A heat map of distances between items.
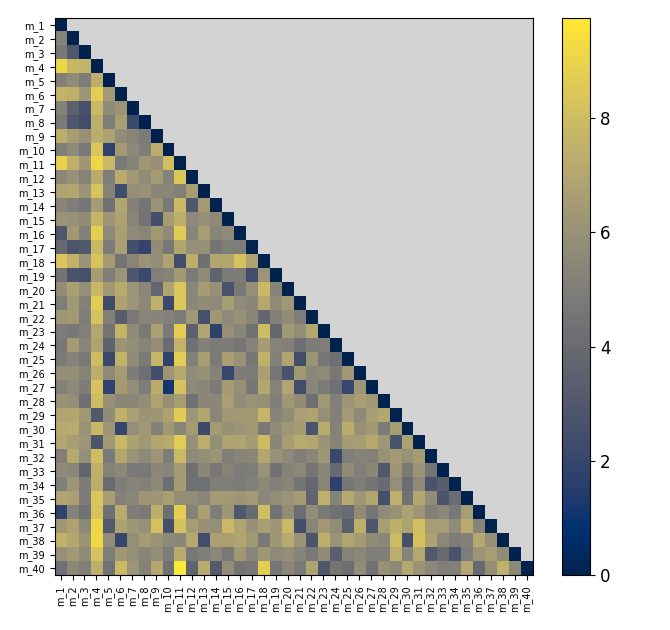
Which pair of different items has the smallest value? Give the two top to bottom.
m_10, m_27
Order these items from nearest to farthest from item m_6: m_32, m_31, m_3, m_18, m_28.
m_18, m_28, m_3, m_32, m_31
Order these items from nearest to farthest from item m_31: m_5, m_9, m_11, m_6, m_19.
m_19, m_5, m_9, m_6, m_11
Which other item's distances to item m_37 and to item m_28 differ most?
m_35
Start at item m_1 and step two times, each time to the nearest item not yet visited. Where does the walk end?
m_16
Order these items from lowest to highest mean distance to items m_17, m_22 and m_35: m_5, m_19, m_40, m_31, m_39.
m_19, m_39, m_5, m_40, m_31
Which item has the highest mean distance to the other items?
m_4
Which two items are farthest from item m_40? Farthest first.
m_11, m_18
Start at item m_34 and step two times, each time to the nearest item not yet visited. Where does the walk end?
m_32
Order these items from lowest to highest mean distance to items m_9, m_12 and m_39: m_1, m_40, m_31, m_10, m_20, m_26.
m_26, m_20, m_40, m_10, m_1, m_31
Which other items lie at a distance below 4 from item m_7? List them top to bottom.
m_2, m_3, m_8, m_17, m_19
